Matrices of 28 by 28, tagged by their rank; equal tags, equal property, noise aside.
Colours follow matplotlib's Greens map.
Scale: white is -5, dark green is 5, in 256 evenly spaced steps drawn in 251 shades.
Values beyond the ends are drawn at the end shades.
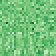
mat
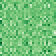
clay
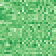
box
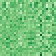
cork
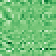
clay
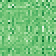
cork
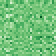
clay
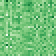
cork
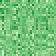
cork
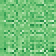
clay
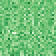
cork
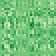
clay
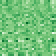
clay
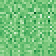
cork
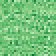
mat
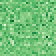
mat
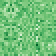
cork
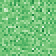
mat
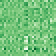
clay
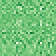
mat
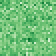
box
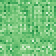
mat
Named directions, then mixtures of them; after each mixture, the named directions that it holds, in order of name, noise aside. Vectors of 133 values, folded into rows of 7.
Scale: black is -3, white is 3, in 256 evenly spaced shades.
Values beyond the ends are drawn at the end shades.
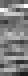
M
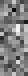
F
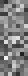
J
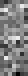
J, M.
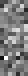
F, J.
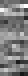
M.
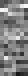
J, M.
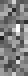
F.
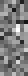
F.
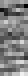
M.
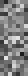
J.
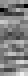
M.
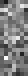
J, M.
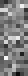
J, M.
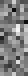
F.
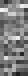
J, M.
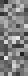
J.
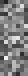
J.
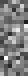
F, J.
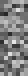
J, M.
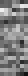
F, M.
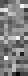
J, M.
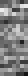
F, M.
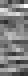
M.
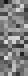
J.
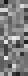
J, M.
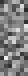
F, J.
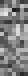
F, M.
